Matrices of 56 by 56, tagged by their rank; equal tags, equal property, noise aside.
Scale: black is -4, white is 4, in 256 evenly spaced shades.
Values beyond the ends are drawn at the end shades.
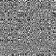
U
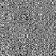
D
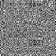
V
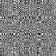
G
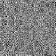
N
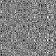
V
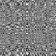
G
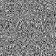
D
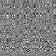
G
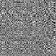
N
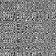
U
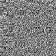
D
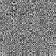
D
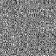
D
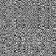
N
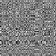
U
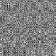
N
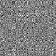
N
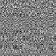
N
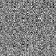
V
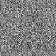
N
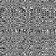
N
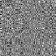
U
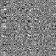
N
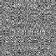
N
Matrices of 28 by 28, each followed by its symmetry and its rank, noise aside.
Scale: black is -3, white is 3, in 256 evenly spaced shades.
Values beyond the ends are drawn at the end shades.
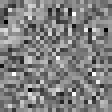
symmetric, rank five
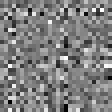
antisymmetric, rank six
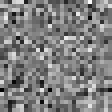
no symmetry, rank six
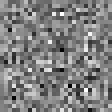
no symmetry, rank five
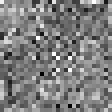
symmetric, rank six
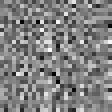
no symmetry, rank six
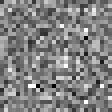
symmetric, rank six
